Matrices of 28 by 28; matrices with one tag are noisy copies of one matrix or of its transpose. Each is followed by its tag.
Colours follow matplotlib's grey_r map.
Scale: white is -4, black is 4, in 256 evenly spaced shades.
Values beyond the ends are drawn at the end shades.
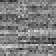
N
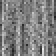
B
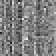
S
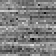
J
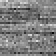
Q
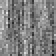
Q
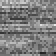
Q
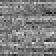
B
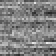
B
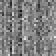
S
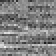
N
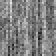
J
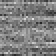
B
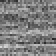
N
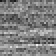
N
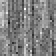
Q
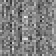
S
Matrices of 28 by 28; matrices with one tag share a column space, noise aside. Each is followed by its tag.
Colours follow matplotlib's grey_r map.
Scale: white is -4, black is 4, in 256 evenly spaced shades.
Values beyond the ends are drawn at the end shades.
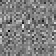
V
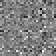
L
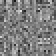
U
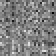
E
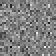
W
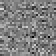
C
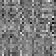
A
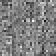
E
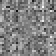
U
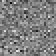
L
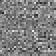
L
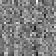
A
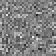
C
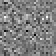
V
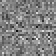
V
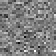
L
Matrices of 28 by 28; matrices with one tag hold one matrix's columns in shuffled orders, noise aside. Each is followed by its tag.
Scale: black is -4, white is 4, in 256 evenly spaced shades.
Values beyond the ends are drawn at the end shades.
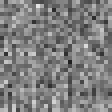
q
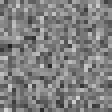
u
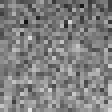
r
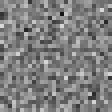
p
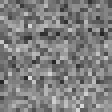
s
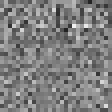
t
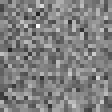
p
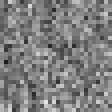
q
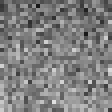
r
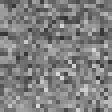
s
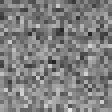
s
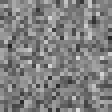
u
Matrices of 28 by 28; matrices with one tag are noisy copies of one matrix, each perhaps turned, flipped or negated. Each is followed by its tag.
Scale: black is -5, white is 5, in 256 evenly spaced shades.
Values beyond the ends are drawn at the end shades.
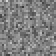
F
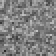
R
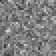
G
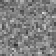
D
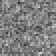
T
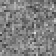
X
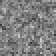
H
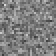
R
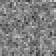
H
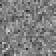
G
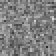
T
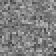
F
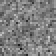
X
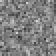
H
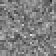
G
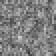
H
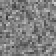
X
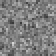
D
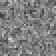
D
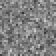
X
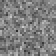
D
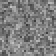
T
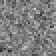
G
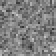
G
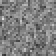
T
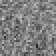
T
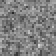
D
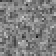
H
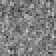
T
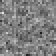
H
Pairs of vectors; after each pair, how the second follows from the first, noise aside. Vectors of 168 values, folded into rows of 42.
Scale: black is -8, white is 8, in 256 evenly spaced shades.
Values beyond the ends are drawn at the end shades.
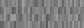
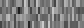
wrapped around, negated, scaled up.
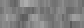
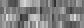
scaled up.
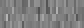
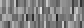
wrapped around, scaled up.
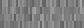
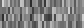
reversed, negated, scaled up.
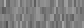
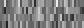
scaled up.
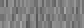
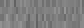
shrunk.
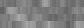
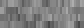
negated.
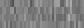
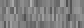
negated.
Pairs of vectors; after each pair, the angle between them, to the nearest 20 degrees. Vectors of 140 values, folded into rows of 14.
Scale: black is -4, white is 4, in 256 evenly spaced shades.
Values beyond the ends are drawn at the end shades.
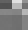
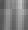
60 degrees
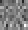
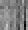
120 degrees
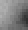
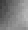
160 degrees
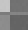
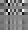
100 degrees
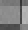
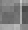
160 degrees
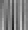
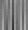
20 degrees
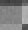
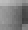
140 degrees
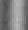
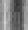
160 degrees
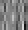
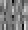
140 degrees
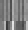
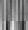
40 degrees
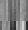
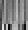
100 degrees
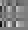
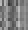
60 degrees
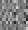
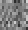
140 degrees
